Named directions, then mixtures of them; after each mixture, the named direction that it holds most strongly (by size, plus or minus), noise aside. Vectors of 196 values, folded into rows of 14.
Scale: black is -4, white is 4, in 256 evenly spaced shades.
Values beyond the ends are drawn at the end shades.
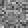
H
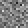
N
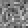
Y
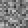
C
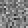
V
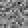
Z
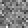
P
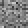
H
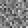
V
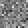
H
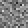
N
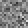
N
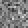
Y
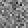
N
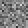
N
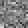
H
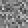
P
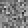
V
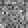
H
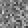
Y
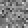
P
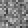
C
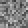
C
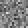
V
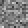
H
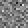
N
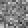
C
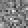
C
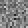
V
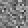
N
